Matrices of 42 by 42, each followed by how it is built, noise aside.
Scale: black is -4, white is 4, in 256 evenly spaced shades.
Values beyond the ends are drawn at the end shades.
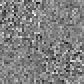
block diagonal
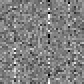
uneven columns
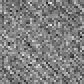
Toeplitz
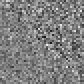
upper triangular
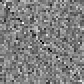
diagonal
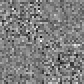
block diagonal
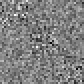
block diagonal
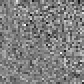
upper triangular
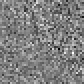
upper triangular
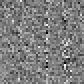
uneven columns
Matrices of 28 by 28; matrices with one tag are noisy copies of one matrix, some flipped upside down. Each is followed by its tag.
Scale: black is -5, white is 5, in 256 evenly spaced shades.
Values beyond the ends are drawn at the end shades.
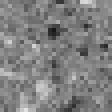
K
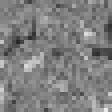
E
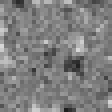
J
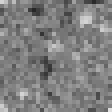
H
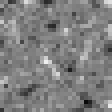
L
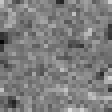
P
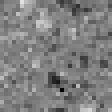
K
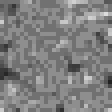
P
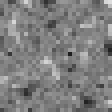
L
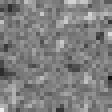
P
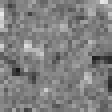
E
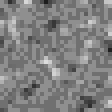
L
